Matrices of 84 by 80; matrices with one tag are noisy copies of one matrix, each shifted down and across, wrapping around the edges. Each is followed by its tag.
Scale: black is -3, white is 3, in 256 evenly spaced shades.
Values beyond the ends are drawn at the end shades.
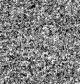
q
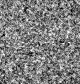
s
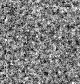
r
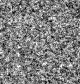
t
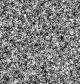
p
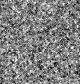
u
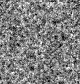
r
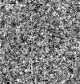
r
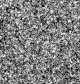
u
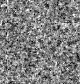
r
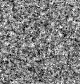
t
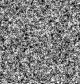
p
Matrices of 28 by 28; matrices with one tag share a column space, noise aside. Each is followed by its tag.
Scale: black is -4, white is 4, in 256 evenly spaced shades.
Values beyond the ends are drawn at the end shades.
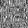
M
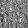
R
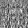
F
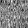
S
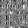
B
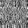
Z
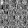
B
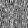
S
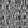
B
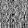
R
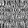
S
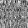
S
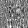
F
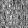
B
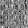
B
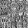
R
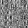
B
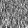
F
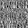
Z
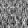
F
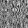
S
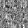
Z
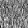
F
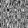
S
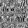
M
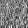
F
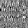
M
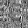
M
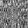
S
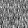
F
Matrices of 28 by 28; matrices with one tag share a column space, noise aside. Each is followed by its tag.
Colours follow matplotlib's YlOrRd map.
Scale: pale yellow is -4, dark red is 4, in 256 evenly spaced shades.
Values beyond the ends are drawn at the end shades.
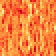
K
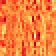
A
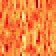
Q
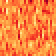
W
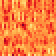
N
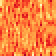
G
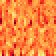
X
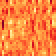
W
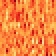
N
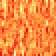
G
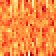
G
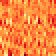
X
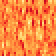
W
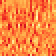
N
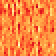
K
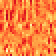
N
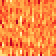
X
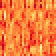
Q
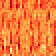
Q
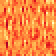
W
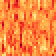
Q
